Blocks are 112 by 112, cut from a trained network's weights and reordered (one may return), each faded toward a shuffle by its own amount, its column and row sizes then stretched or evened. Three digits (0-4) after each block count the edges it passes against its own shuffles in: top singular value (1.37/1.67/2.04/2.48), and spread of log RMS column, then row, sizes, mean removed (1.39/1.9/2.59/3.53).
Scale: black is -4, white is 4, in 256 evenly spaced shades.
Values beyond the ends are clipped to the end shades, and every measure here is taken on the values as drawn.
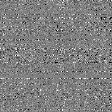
0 2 4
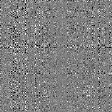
2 4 3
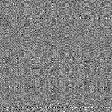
4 0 2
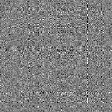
4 3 3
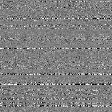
4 0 4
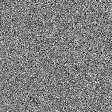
0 0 0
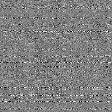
3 1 4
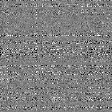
0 2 4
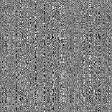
3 4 1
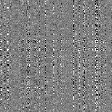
4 4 2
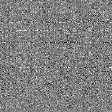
2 1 3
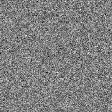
2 0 1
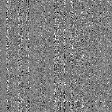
1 4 1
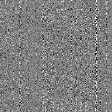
2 4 1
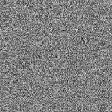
3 1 1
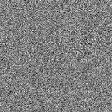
3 0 2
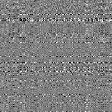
4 1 4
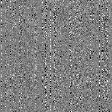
1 4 1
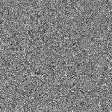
1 1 1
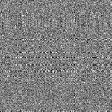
4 1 3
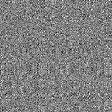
3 1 1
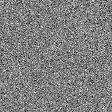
0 1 0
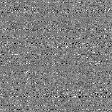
1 1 4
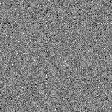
3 0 0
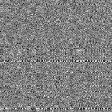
4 0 3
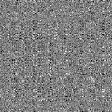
3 2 2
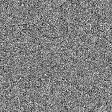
1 0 1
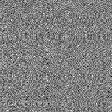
4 0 0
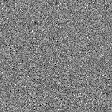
2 0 1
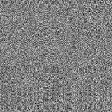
4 1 1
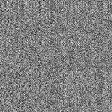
3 1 0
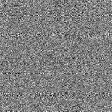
3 0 3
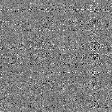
0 3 3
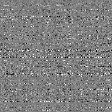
0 2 4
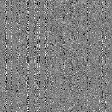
4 4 0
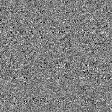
2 1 2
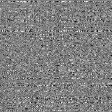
2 0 4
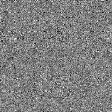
2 1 2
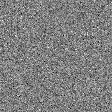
1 0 0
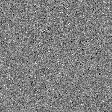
1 0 0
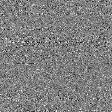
0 0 3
